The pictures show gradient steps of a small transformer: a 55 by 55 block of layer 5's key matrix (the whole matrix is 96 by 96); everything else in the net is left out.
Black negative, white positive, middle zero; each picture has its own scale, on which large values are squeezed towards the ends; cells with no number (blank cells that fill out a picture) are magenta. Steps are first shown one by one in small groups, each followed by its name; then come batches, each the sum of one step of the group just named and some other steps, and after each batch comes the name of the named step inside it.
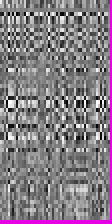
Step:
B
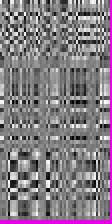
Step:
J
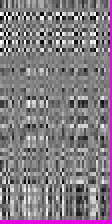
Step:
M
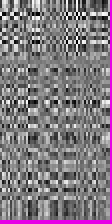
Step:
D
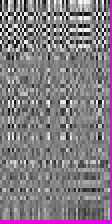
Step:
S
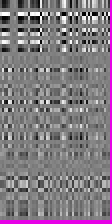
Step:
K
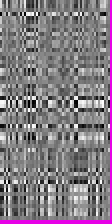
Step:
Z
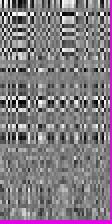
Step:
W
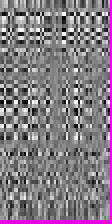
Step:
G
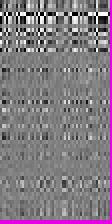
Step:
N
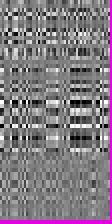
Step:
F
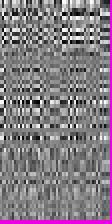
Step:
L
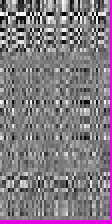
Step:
N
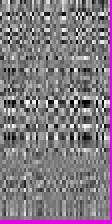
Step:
F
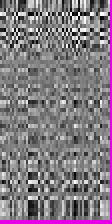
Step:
D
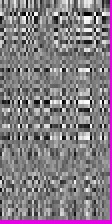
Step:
L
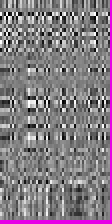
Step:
M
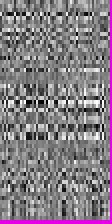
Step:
B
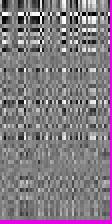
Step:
K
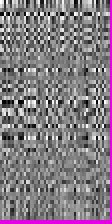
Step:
B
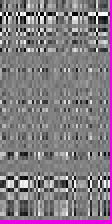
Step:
N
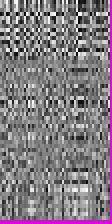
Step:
B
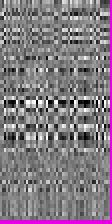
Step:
L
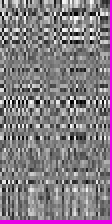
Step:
L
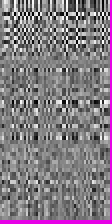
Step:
D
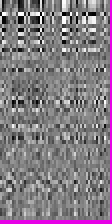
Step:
W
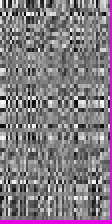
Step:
Z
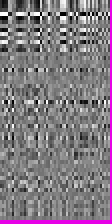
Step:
K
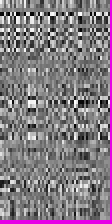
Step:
B
